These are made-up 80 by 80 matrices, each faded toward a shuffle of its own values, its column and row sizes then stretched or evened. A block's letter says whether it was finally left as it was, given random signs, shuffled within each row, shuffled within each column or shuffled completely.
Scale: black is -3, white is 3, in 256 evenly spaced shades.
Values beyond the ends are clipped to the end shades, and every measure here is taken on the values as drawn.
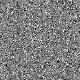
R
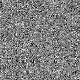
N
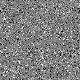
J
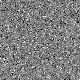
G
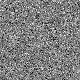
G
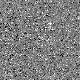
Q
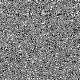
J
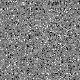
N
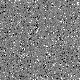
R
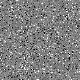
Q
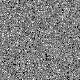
R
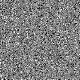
Q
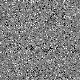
Q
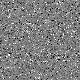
J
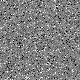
G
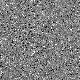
R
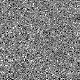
N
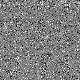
Q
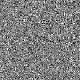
N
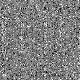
N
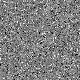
G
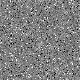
R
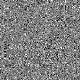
N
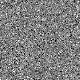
R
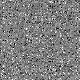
N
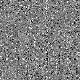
N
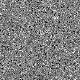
Q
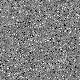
G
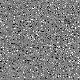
N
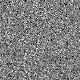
R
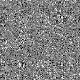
N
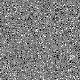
N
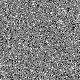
G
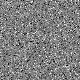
G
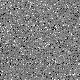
J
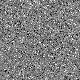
G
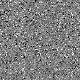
N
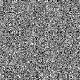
N
